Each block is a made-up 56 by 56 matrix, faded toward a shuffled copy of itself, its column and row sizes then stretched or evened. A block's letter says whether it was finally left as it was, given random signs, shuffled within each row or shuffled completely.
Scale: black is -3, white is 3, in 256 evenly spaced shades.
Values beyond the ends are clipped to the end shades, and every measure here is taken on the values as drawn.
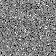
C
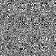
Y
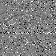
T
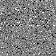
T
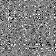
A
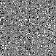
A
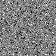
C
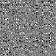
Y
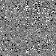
A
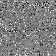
T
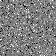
C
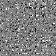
A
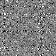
A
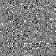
Y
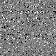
T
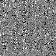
A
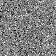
C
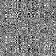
Y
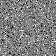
C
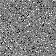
C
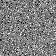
C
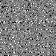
T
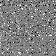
T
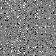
A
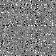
A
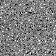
T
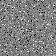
C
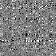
Y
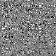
A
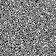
C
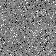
C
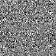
A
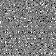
T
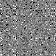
Y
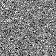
C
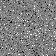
C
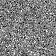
C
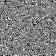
T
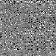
Y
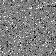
C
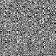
Y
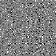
Y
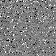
T
